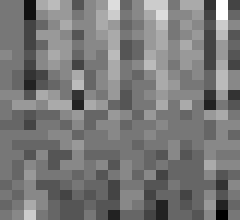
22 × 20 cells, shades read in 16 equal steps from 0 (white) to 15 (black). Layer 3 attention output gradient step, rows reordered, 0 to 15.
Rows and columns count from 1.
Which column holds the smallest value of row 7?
13
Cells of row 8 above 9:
2
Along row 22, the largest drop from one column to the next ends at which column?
20
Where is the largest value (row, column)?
22, 19
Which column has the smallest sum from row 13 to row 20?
18
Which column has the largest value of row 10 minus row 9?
7
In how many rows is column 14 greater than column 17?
5
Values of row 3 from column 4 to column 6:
9 7 5
